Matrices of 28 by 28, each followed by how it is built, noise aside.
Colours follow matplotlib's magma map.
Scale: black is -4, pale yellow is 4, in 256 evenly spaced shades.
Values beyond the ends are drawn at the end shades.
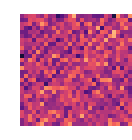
Hankel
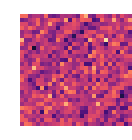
Hankel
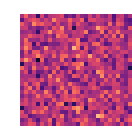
repeating rows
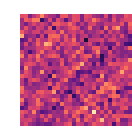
Hankel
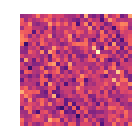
Toeplitz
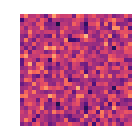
repeating rows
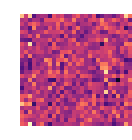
low rank
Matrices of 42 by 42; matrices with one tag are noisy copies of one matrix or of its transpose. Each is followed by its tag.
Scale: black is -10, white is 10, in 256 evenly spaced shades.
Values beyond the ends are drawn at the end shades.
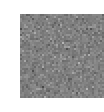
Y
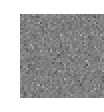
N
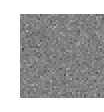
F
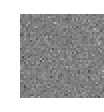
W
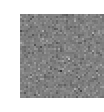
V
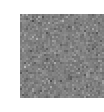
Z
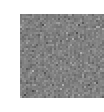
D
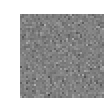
D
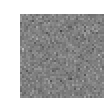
Z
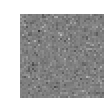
Z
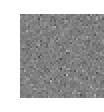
F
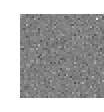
F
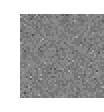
V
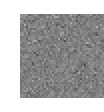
Z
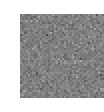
F
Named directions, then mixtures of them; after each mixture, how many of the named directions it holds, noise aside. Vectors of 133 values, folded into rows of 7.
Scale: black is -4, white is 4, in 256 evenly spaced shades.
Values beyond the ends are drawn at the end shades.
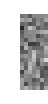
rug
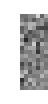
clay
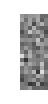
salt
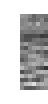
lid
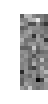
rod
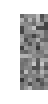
four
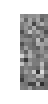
one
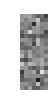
four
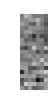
two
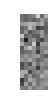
one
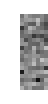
three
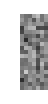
three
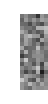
two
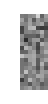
three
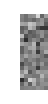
one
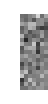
one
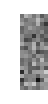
three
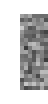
two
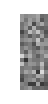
one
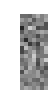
two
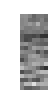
one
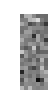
one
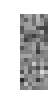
four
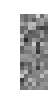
one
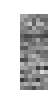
two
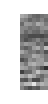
one
